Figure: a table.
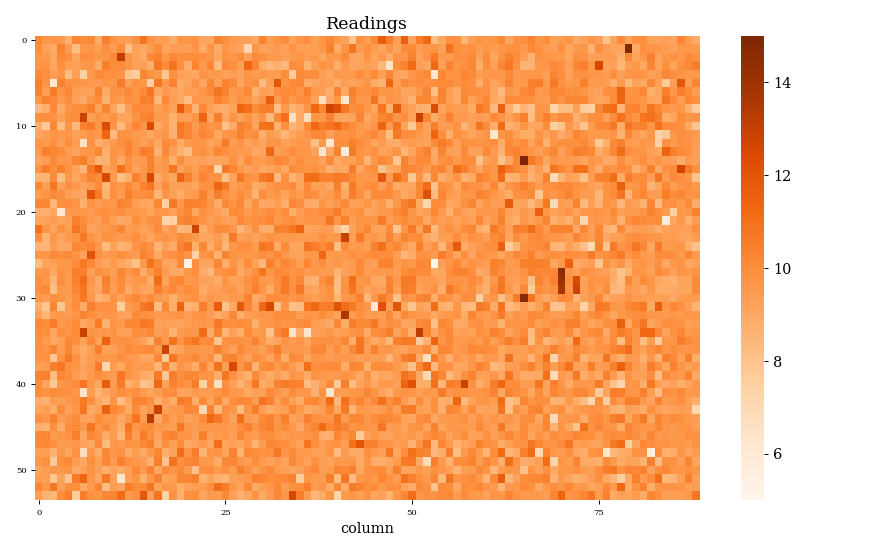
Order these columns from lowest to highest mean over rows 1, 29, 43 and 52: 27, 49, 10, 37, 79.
27, 37, 10, 49, 79
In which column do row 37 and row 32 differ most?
41
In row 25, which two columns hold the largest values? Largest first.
7, 38
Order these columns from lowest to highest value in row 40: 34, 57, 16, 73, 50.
73, 34, 16, 50, 57
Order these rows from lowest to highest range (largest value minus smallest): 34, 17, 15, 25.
17, 25, 15, 34
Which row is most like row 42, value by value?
24
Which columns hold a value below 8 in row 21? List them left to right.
17, 18, 73, 84
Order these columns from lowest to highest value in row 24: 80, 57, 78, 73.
73, 57, 78, 80
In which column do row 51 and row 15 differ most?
11
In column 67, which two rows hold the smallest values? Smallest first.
48, 18
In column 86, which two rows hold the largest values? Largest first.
15, 5
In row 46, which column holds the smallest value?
43
